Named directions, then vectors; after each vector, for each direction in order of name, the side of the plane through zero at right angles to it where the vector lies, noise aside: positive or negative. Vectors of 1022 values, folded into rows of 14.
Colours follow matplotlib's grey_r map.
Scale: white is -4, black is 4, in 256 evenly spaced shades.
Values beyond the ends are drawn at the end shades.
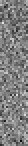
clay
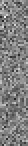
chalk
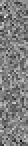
positive, positive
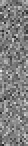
positive, positive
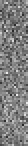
negative, positive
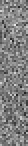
positive, negative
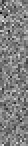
negative, negative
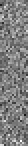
negative, negative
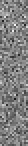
positive, negative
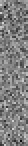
positive, positive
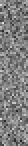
positive, positive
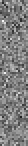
negative, positive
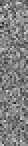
negative, negative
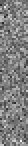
negative, negative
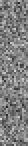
positive, positive
